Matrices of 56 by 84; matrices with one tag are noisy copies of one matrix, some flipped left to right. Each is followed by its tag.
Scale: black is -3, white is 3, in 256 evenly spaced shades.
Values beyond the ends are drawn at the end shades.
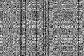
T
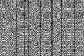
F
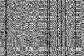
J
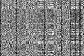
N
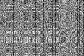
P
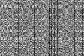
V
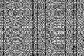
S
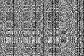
P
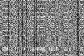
J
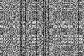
T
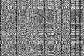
N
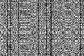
S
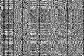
N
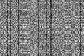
S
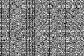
V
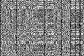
N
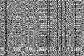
J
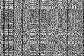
N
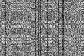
T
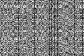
V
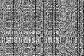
P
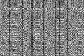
F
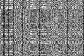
N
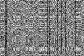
J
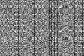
V
